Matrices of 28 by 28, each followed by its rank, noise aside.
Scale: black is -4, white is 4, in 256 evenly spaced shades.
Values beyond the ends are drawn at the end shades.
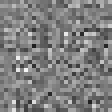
seven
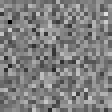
eight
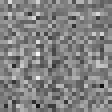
six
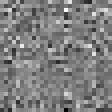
six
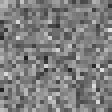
seven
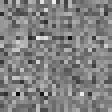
six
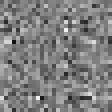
five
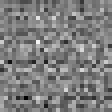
five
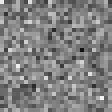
eight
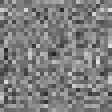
seven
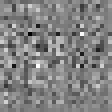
five
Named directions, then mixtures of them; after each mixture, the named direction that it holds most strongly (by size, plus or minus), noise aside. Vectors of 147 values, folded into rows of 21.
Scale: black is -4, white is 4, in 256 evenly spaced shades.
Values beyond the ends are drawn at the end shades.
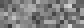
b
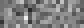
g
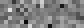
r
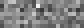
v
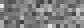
v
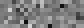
r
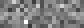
r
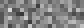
g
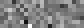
r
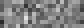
g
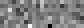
r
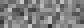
g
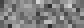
b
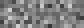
r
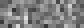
g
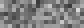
b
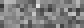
v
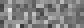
v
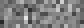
g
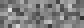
b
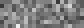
b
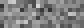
v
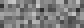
v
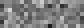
r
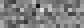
v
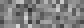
g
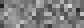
v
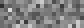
r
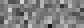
r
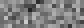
b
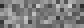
g
